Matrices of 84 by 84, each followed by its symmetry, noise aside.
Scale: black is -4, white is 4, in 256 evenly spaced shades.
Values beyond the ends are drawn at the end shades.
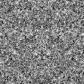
mirrored left to right.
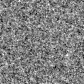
antisymmetric.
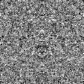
mirrored left to right.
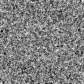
same after a half turn.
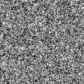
antisymmetric.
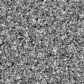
antisymmetric.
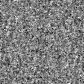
same after a half turn.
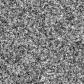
antisymmetric.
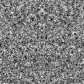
mirrored left to right.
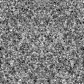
mirrored left to right.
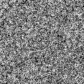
symmetric.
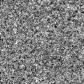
no symmetry.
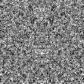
mirrored left to right.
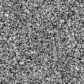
same after a half turn.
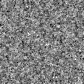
same after a half turn.
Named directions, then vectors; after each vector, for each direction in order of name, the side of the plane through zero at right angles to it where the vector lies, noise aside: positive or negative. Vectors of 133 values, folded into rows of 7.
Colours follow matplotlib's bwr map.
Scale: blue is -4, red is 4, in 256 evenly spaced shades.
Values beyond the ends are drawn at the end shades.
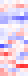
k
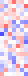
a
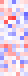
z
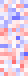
negative, positive, negative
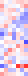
positive, positive, positive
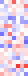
positive, positive, negative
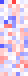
positive, positive, negative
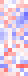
positive, positive, positive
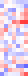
negative, negative, negative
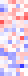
positive, negative, negative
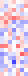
positive, negative, positive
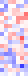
positive, negative, negative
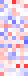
positive, positive, negative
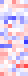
positive, positive, negative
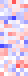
positive, positive, negative
